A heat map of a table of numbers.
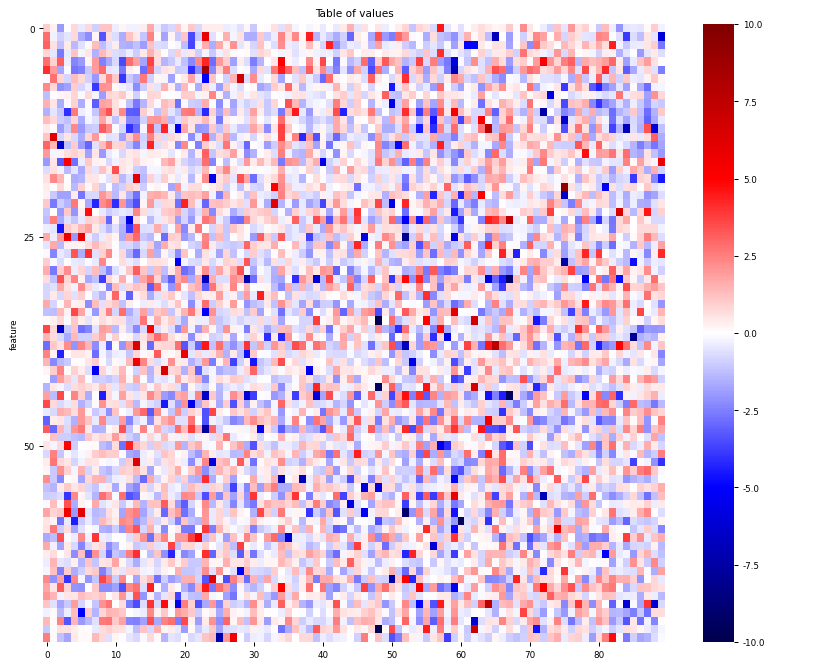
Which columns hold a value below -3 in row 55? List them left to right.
27, 46, 48
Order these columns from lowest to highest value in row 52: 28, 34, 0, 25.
0, 25, 34, 28
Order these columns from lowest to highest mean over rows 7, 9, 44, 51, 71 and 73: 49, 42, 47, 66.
49, 47, 66, 42
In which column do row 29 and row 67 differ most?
15
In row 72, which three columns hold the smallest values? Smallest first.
48, 71, 34
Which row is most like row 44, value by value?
30
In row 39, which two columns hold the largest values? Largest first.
20, 16
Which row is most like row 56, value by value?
10
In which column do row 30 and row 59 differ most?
60
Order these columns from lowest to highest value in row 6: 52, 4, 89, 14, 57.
57, 89, 4, 14, 52
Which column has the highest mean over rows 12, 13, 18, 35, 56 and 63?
64
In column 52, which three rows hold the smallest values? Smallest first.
58, 25, 38
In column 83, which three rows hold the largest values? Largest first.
22, 38, 8
